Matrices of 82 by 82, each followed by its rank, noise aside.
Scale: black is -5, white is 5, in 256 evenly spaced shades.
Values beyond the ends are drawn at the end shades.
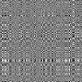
two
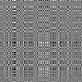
one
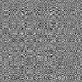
five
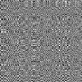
four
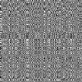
four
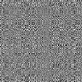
four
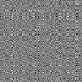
three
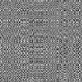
three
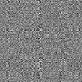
five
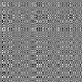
two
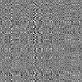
three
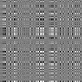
one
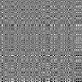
two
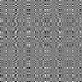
two
